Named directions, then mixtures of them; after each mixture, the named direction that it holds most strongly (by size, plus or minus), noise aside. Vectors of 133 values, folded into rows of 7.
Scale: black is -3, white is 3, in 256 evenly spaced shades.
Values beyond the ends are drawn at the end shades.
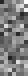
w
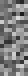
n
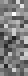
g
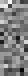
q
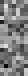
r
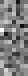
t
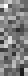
q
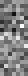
t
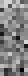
q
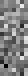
g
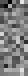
q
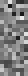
n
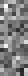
r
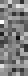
q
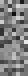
n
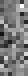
n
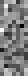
t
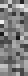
q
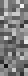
g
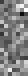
w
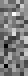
g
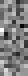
t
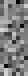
t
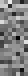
q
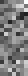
w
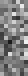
g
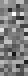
n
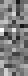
t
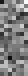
w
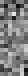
r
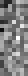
t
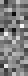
t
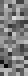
r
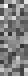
r
